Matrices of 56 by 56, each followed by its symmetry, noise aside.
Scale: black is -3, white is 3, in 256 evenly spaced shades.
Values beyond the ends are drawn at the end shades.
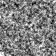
symmetric across the other diagonal.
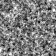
symmetric.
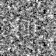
mirrored top to bottom.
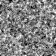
symmetric across the other diagonal.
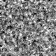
no symmetry.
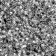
symmetric across the other diagonal.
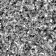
no symmetry.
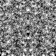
mirrored left to right.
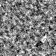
antisymmetric.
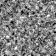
symmetric.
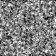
same after a half turn.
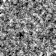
symmetric across the other diagonal.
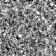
symmetric across the other diagonal.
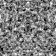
mirrored left to right.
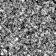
symmetric across the other diagonal.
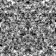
mirrored left to right.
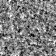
no symmetry.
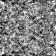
mirrored top to bottom.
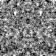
mirrored left to right.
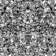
mirrored left to right.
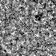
symmetric across the other diagonal.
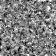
antisymmetric.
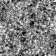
same after a half turn.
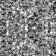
mirrored top to bottom.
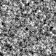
symmetric across the other diagonal.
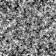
same after a half turn.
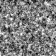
no symmetry.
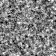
no symmetry.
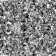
mirrored top to bottom.
